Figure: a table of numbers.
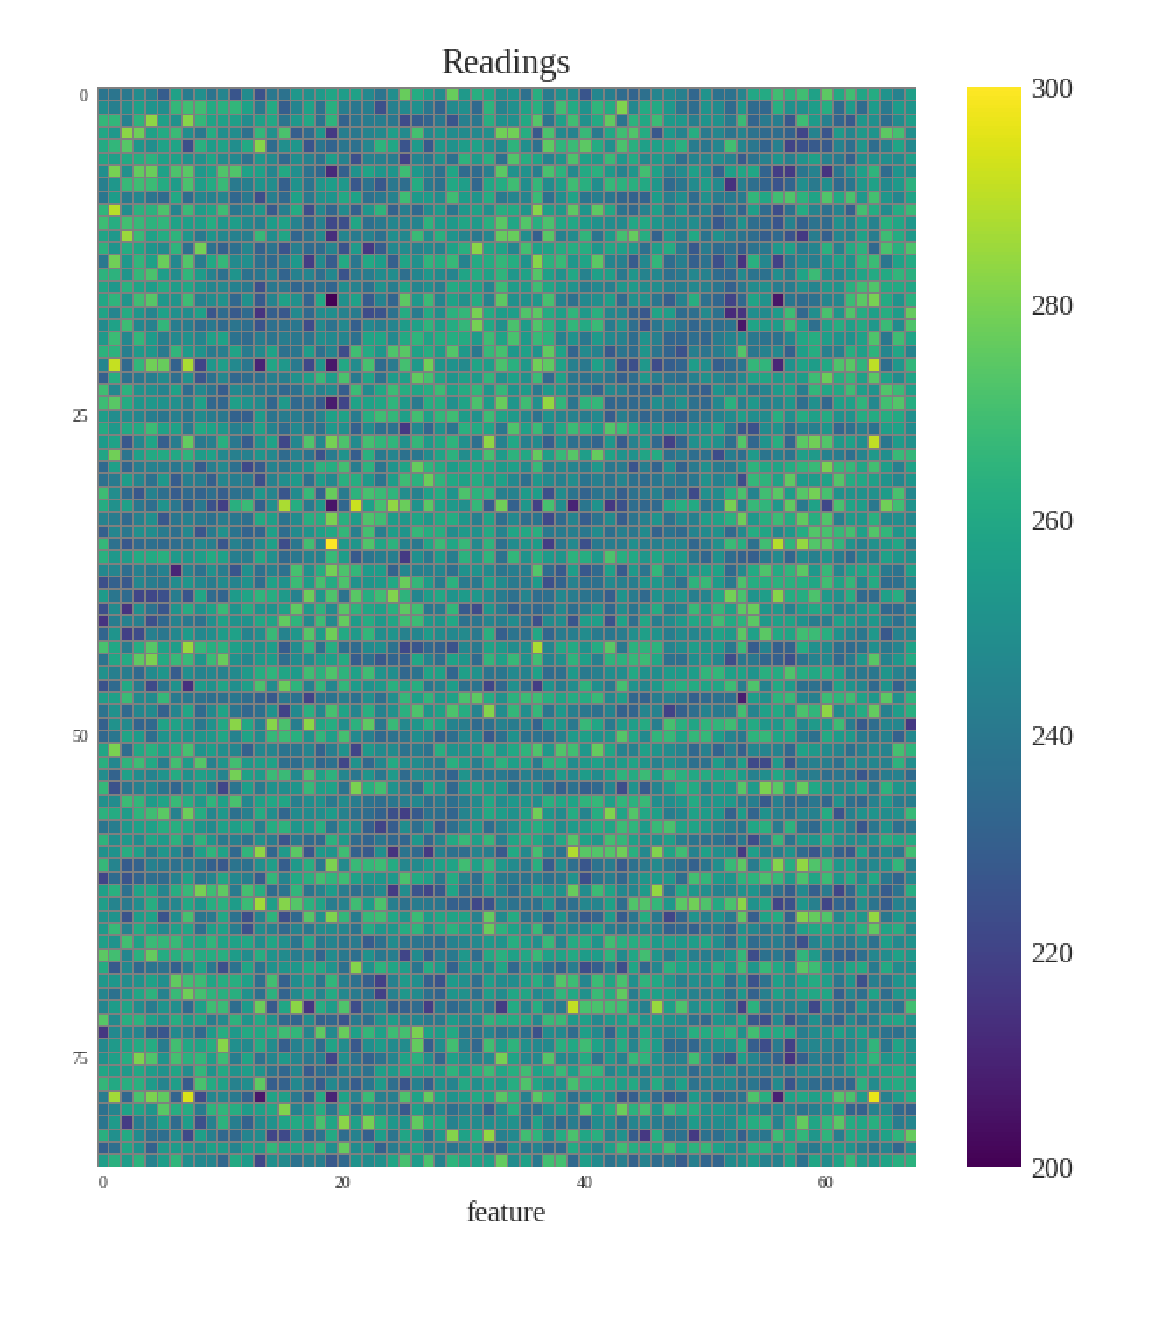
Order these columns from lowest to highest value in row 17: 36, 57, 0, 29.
0, 29, 57, 36
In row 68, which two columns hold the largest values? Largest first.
21, 58
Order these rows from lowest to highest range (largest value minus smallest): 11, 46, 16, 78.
46, 11, 16, 78
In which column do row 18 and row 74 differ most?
53
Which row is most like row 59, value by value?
71
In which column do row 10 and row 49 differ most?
17
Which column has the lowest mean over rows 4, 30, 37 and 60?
6
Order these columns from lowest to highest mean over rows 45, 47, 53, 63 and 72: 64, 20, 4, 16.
64, 20, 16, 4
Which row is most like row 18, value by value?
47
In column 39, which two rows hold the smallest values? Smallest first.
32, 41
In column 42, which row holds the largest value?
56
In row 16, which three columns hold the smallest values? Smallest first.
19, 56, 52
